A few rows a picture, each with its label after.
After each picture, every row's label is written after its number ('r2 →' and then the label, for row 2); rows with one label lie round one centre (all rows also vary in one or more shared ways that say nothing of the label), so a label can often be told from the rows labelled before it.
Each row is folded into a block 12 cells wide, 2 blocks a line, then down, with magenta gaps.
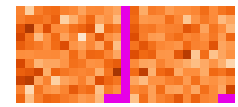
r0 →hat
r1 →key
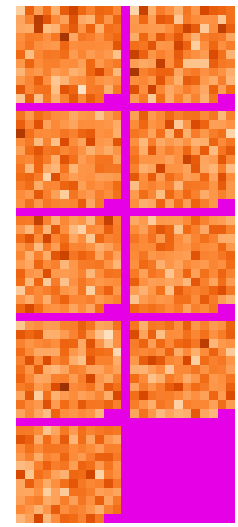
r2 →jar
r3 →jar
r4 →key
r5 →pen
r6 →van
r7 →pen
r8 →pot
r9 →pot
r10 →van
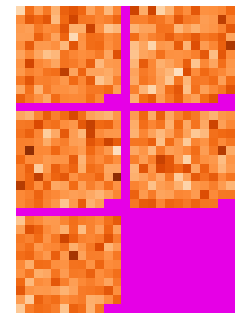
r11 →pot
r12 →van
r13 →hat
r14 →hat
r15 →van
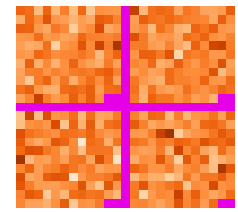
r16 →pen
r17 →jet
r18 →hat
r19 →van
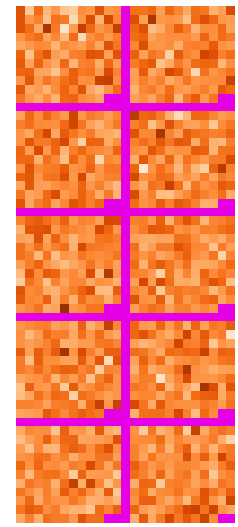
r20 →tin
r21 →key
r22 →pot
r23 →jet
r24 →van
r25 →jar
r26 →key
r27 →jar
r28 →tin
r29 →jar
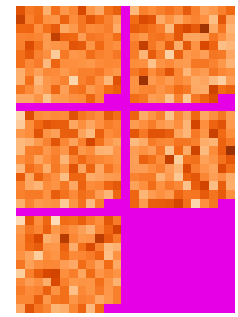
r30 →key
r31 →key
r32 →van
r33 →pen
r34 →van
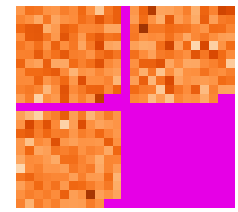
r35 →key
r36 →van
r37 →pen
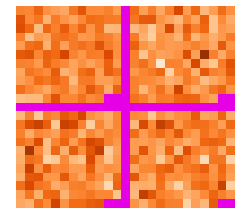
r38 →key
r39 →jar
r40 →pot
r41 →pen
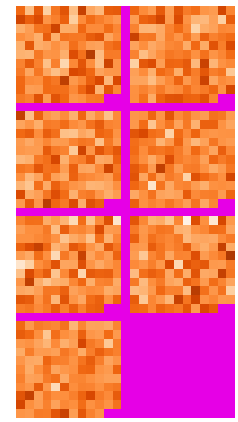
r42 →van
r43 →jar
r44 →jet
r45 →hat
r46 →tin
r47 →pen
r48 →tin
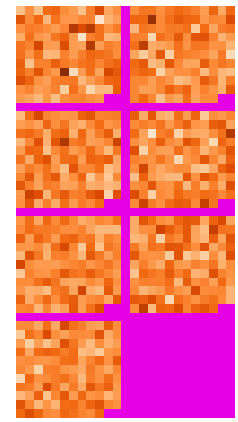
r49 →tin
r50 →van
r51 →key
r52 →jar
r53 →jar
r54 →jar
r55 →jar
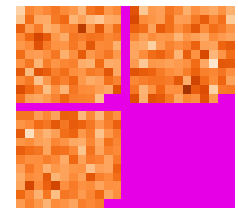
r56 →tin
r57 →pen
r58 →jar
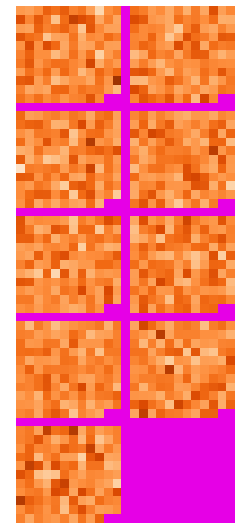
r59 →pot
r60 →tin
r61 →pen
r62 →pen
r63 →pen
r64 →jar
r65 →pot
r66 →jar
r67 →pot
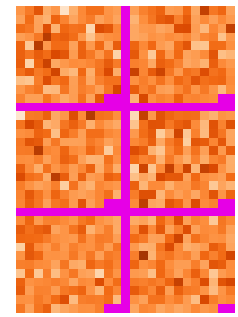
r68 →key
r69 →jar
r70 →pot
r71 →hat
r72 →pen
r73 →pen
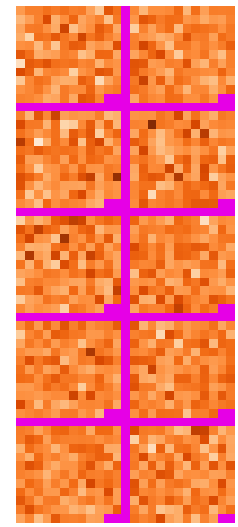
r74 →pen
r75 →tin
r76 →hat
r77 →jar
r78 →key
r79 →jar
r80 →jet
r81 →tin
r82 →tin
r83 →jet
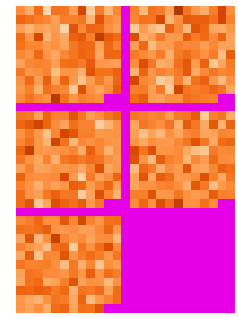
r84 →tin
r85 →jar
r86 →jar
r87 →jar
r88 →van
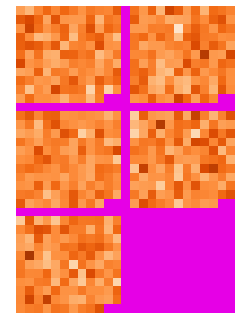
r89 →van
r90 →tin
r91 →jet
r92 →van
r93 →tin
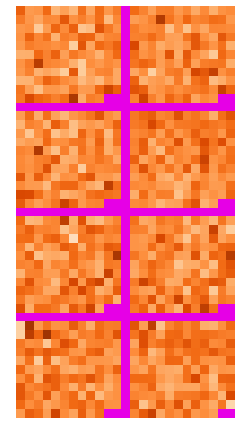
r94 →jet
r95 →hat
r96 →tin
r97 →van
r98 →pen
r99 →pen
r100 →hat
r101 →van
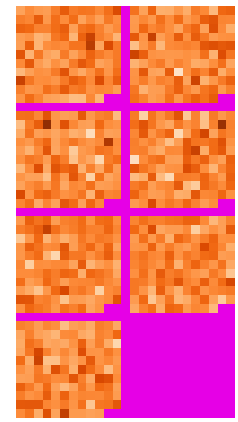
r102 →van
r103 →key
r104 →jet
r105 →tin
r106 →tin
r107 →pot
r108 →tin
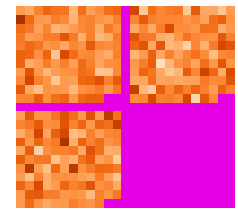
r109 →key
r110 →jet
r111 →van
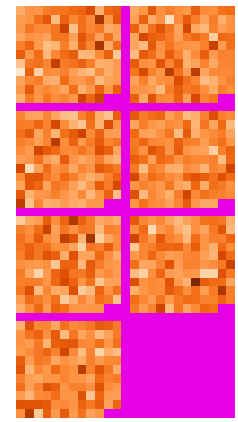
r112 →key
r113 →pot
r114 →jet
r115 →jar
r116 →pot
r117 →pen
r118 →jar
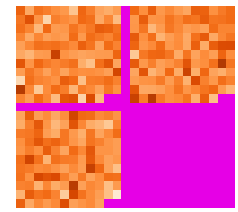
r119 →jet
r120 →jet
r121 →pot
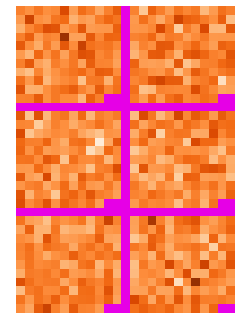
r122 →van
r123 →pot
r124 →jar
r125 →van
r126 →pen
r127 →pot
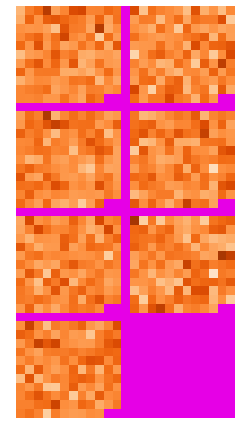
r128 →jet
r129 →jet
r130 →jet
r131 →pen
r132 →jar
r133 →pen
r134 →van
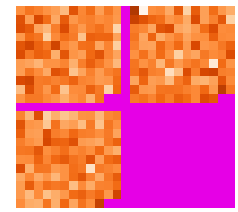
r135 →key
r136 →pen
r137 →key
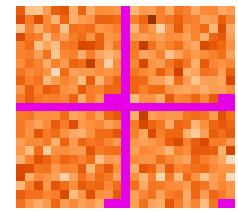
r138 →tin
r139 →tin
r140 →van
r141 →van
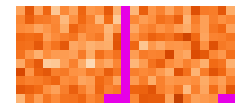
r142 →jar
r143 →tin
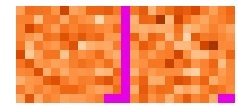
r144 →van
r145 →jet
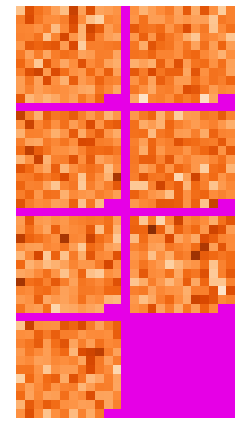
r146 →pot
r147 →pot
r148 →jet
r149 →key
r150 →pen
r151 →van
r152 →van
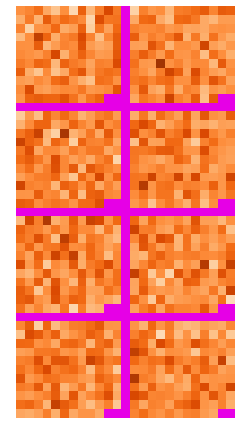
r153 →tin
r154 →pot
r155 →hat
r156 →pot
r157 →pot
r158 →pot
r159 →jet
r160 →hat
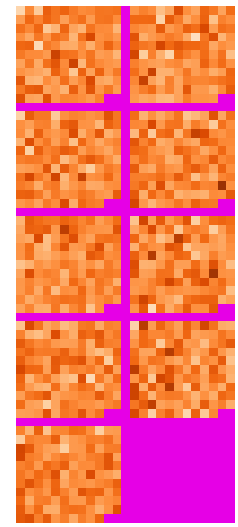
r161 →hat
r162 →van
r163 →pot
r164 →tin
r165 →van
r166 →jar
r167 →key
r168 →hat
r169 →hat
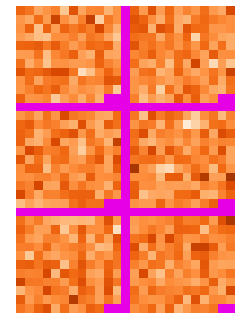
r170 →jet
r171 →key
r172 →jar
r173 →hat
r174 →pen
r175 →van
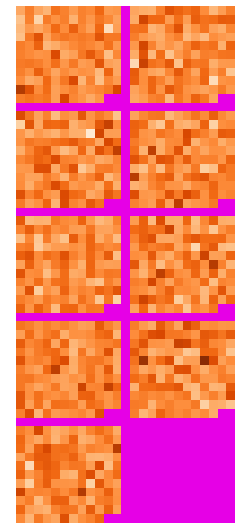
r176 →tin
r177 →pen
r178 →jet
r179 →jar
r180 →jet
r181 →tin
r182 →hat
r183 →jet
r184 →pot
